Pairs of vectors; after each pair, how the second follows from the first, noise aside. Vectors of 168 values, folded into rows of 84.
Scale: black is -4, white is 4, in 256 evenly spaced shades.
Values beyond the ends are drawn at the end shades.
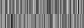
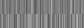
wrapped around, negated, shrunk.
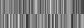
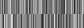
shuffled.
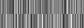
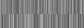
wrapped around, shrunk.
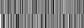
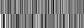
copied.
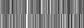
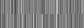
reversed, shrunk.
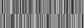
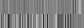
wrapped around, partly zeroed.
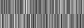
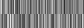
wrapped around.
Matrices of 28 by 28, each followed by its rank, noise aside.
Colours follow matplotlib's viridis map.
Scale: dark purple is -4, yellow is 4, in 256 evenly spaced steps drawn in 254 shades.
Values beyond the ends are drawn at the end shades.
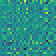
four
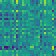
three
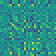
four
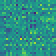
six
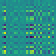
one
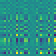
one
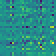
three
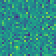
six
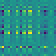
one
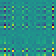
one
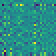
four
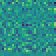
three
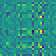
three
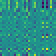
two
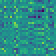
four
